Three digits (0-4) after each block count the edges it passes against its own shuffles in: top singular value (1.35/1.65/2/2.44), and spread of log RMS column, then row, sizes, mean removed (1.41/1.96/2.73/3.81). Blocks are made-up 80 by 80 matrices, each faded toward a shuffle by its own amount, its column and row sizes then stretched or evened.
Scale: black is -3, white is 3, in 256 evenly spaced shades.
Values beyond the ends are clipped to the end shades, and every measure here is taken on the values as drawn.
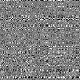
4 1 3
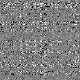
2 2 4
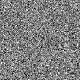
2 0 1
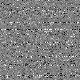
2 0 3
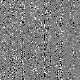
0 3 0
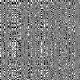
4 4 1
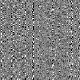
4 3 0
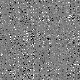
1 2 2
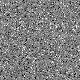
1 0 0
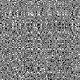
4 1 1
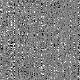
2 3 1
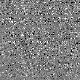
0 1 3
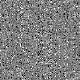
2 2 0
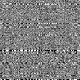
4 0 3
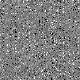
1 2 0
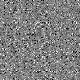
2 0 1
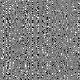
4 3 0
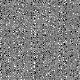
0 3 1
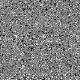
0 1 2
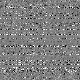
1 1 4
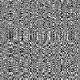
4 3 2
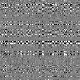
4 2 4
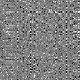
4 3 1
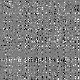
3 3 3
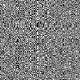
4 3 1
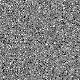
1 1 0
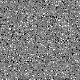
1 0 2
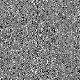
2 2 0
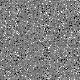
1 2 1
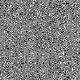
1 2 1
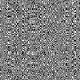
4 3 1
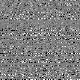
2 0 4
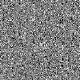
0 2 1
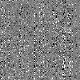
2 3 1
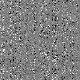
2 3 0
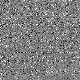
2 0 2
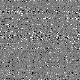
0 1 3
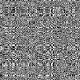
4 2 3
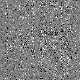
0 3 1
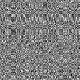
4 0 1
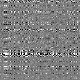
4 2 4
